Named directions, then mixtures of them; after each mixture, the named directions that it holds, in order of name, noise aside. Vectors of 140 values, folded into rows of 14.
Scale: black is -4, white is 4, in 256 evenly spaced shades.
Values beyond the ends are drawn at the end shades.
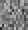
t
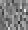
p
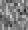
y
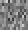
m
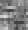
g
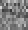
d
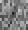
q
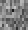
g, t.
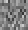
m.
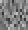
m, p.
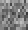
d, m, q.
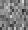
t, y.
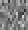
m, y.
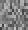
t.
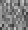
d, t.
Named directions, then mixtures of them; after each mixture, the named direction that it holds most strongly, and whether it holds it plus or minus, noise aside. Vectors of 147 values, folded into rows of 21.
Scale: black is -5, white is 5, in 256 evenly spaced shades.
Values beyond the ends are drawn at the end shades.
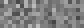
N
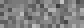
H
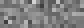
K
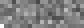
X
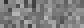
N, minus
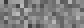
N, minus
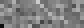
X, minus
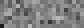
X, minus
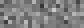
K, plus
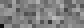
X, minus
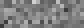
K, plus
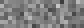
H, minus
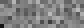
X, minus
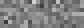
K, plus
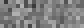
N, minus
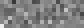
X, plus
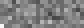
X, plus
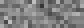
K, plus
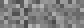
N, plus
